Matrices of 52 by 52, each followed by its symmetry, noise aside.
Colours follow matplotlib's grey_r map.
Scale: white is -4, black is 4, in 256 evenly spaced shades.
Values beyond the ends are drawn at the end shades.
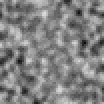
same after a half turn.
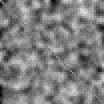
no symmetry.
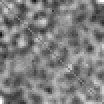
symmetric.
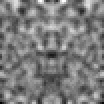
mirrored left to right.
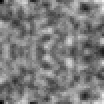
mirrored top to bottom.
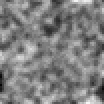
antisymmetric.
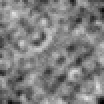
symmetric.
